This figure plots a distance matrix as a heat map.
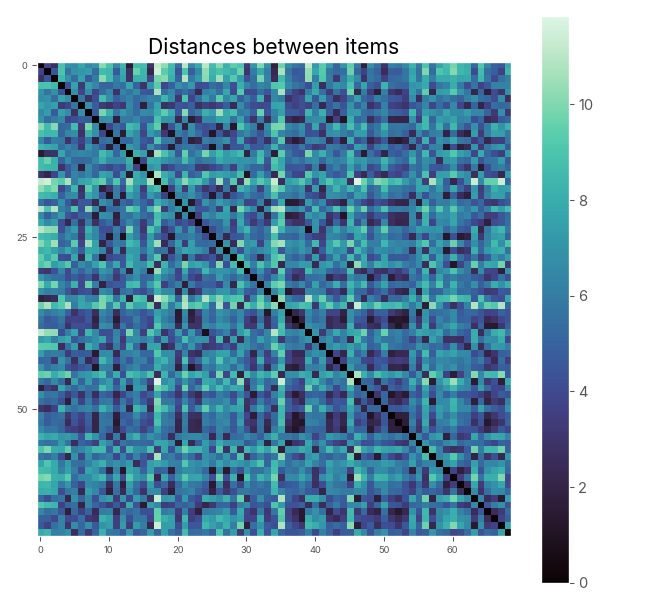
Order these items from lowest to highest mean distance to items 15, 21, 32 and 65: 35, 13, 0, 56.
13, 56, 0, 35
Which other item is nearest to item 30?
16
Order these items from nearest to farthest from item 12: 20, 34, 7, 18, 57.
18, 20, 57, 7, 34
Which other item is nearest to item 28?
9
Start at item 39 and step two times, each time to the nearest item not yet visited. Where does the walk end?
64
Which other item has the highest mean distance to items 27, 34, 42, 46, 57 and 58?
17
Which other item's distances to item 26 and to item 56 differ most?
35
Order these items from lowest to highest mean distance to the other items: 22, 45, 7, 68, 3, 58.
22, 68, 3, 7, 58, 45
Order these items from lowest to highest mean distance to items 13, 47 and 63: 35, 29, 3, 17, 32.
3, 32, 29, 35, 17
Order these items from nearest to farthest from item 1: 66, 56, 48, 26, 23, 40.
66, 48, 23, 40, 26, 56
